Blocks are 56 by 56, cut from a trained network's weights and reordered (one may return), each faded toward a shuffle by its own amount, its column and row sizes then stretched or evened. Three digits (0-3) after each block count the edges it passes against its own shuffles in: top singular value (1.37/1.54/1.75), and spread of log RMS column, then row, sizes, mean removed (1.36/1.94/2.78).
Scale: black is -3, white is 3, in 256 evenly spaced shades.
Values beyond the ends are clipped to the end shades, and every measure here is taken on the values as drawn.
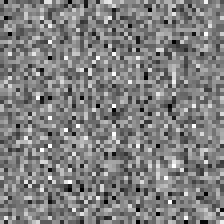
0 2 0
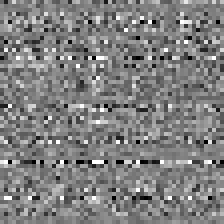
1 0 3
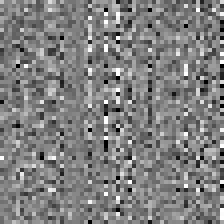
3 3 0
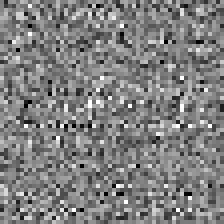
2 1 2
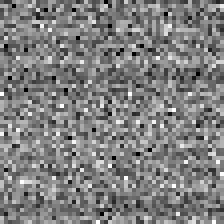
1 0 0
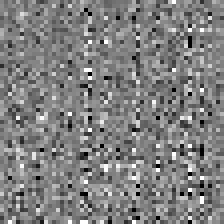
0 3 1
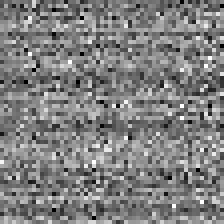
3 1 0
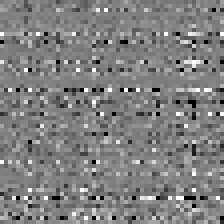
1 1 3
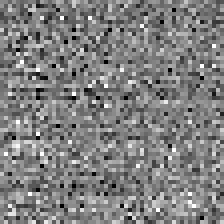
1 1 0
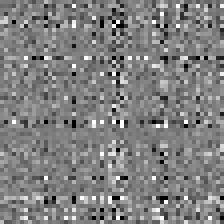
3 3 3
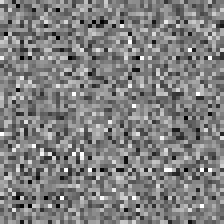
2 0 2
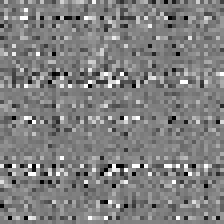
0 1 3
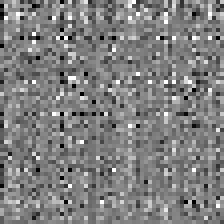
2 2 2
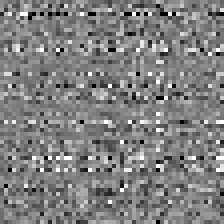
3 1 3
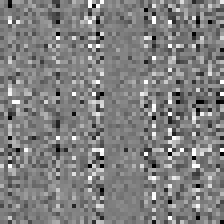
1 3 2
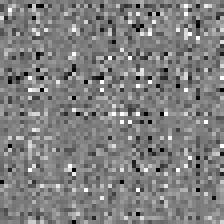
0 2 2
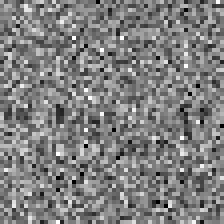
2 1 0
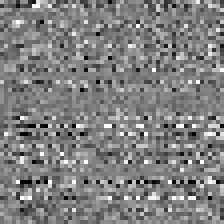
2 1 3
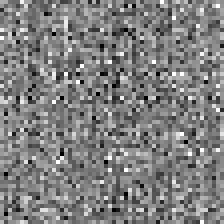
2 0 1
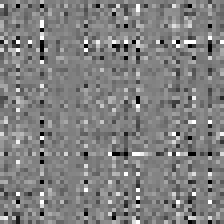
2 3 2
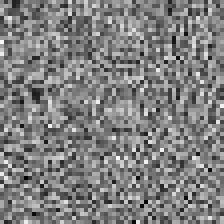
3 0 0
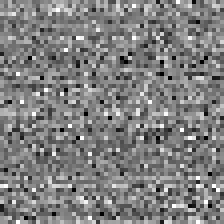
1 0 2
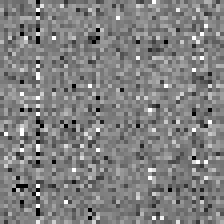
1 2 1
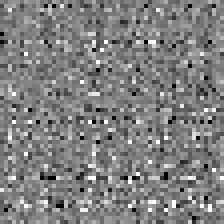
0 1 2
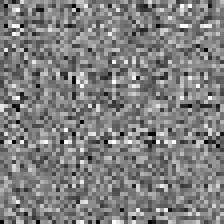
2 1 2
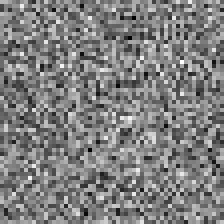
3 0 0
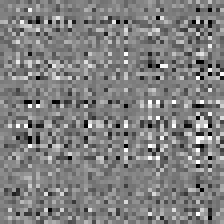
3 3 3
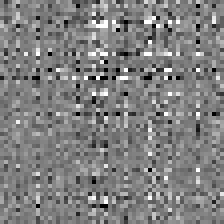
3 3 2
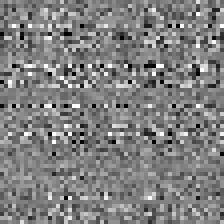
2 1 3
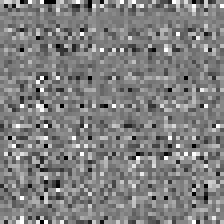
0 2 3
